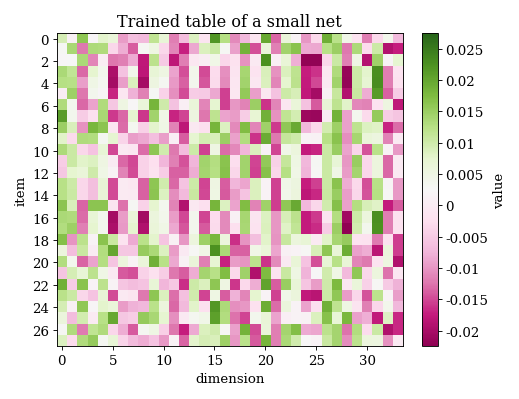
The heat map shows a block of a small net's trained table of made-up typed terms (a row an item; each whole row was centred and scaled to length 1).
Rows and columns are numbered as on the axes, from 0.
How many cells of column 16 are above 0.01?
9
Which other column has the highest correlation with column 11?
24
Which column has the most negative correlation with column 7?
14
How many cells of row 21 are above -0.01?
28
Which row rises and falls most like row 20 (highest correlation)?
6
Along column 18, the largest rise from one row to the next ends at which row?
26
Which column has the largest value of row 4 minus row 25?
31
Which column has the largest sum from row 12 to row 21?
27
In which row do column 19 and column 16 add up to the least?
5
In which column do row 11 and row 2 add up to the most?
20
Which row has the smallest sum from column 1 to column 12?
2
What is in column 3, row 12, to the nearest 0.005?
0.01
